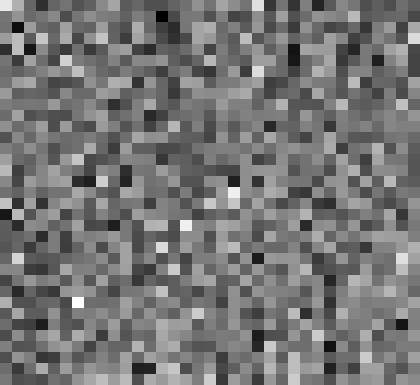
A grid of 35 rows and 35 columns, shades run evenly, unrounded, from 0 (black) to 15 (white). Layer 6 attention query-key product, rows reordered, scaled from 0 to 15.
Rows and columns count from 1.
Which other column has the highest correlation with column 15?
31
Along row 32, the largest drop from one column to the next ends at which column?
28
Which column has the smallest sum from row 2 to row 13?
25
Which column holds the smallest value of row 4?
15
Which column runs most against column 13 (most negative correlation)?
26
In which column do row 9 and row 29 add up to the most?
17
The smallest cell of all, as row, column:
2, 14
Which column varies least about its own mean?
24
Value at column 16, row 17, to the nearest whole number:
5
